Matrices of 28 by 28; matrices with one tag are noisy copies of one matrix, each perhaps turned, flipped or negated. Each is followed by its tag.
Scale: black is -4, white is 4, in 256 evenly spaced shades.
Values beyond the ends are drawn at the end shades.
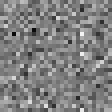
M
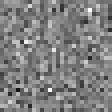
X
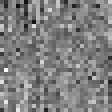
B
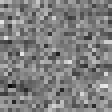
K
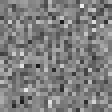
X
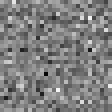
X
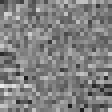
B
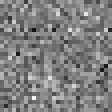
M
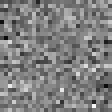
K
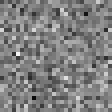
M
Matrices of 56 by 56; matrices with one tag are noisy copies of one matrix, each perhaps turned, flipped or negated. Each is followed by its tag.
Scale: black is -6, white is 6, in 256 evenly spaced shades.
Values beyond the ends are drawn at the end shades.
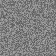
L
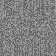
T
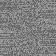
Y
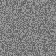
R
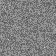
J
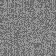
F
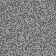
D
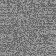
F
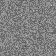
J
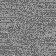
Y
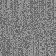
Y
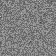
L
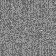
F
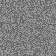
J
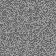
D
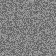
J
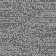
Y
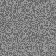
R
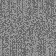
Y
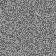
R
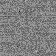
T
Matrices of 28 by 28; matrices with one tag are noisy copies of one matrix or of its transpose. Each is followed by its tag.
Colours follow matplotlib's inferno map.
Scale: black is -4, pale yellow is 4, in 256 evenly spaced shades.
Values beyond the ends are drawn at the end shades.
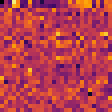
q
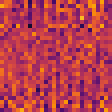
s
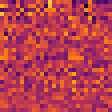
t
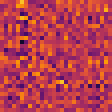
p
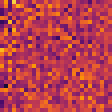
t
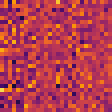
t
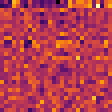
q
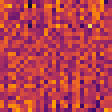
s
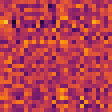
p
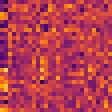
q
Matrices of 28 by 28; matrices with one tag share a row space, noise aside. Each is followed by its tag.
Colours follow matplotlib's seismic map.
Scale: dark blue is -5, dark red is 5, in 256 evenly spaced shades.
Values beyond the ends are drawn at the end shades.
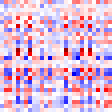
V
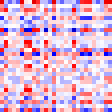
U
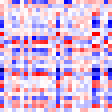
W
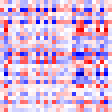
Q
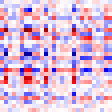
U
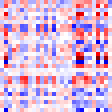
Q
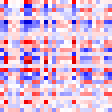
U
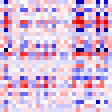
Q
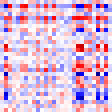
Q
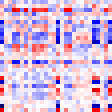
W
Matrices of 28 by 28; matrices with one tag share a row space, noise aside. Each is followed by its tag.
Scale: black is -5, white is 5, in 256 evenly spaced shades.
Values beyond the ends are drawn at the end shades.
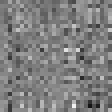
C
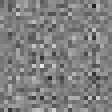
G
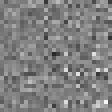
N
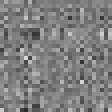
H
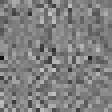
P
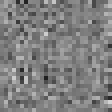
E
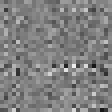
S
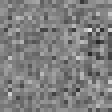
C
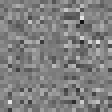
C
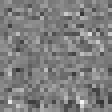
C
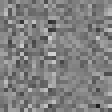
E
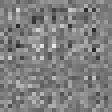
G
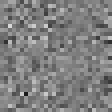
E
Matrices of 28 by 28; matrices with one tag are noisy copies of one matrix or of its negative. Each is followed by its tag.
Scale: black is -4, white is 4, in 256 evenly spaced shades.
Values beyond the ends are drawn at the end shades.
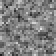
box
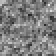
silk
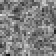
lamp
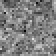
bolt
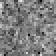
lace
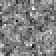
box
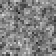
lamp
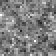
silk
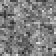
lamp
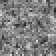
silk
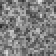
lace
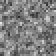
box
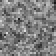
bolt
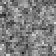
lamp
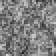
lamp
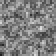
box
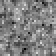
lamp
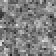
silk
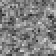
silk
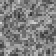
box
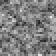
silk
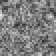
silk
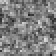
silk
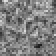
bolt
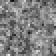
lamp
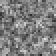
silk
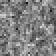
lamp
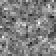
silk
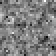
silk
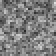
bolt
